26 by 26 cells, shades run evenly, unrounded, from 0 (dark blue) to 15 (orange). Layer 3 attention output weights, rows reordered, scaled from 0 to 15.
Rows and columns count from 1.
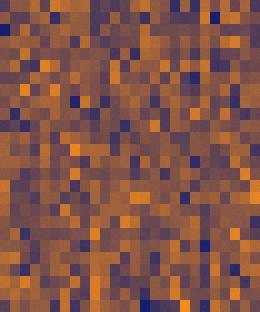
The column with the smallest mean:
20
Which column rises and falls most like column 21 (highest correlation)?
9
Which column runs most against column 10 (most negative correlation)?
21
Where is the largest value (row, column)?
26, 19
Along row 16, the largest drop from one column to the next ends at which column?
2
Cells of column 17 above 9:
5
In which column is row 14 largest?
24
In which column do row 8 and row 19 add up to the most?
13
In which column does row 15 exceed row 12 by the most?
25
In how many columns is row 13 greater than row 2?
18
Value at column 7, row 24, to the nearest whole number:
7
